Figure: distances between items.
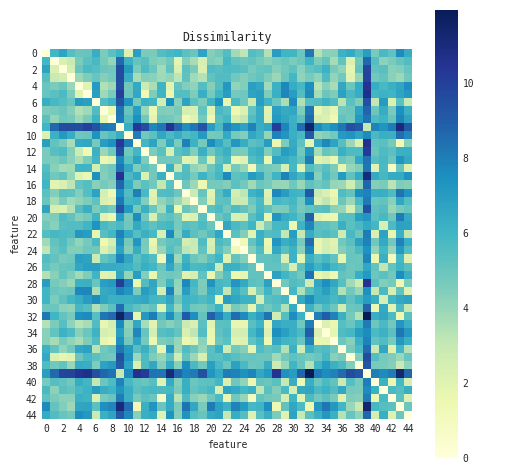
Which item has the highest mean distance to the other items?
39
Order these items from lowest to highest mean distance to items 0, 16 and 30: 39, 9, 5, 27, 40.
27, 40, 5, 9, 39
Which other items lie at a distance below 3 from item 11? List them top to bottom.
28, 32, 38, 43
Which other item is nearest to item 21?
30
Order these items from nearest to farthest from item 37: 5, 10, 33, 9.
33, 5, 10, 9
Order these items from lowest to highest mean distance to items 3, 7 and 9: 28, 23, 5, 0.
23, 0, 5, 28
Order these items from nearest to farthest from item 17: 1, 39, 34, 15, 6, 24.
34, 24, 1, 15, 6, 39
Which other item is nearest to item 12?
5
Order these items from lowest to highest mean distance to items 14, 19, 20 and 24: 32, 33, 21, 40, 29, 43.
33, 40, 29, 21, 43, 32
